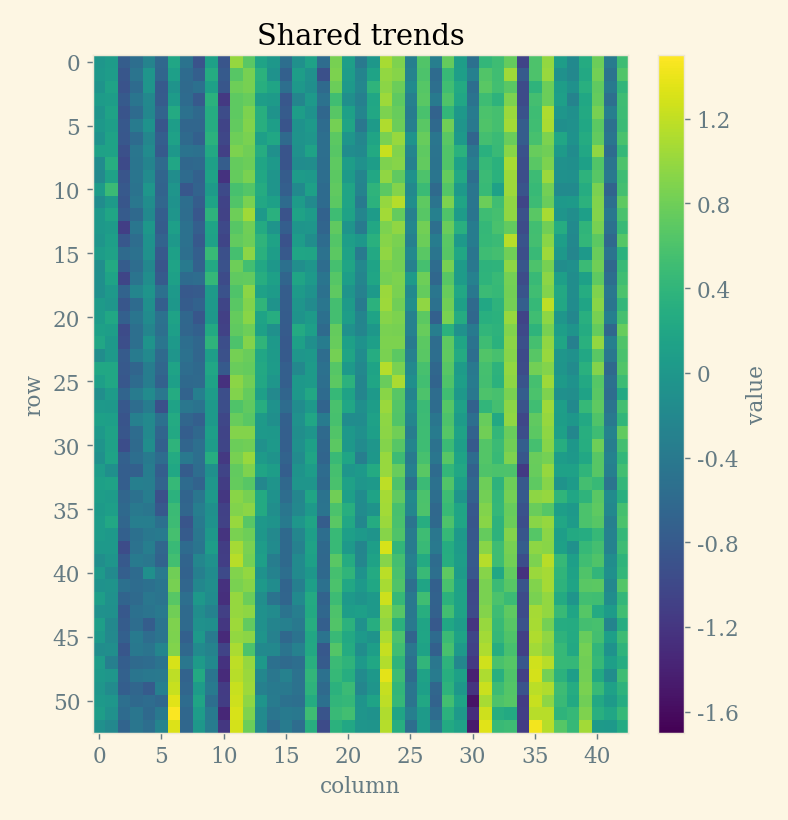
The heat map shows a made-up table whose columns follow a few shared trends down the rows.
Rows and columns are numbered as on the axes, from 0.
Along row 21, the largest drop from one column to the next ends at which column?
34
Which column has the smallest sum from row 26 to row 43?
10
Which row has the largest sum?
47
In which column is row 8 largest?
33
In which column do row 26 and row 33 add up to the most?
23
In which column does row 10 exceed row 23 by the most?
1
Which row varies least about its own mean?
26
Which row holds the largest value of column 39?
52
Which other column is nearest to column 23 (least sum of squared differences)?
36
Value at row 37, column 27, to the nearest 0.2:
-0.4
